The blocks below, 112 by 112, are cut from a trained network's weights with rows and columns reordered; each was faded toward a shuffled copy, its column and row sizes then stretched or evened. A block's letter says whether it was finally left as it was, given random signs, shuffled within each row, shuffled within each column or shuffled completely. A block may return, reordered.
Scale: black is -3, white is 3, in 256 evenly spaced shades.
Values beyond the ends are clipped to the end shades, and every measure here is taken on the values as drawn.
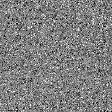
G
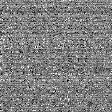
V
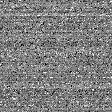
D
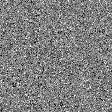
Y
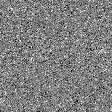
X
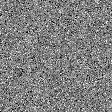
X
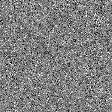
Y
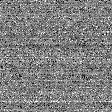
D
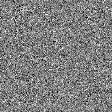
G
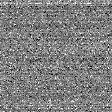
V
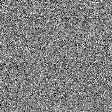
G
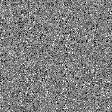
G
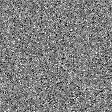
X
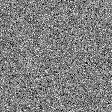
X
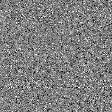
G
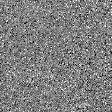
G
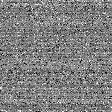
D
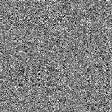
V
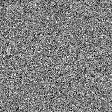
D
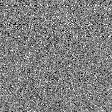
D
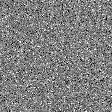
X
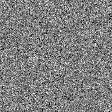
Y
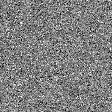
Y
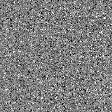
G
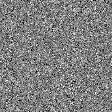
Y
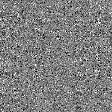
G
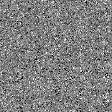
G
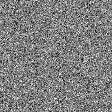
Y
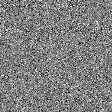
D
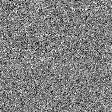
D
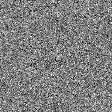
Y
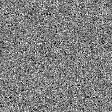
D
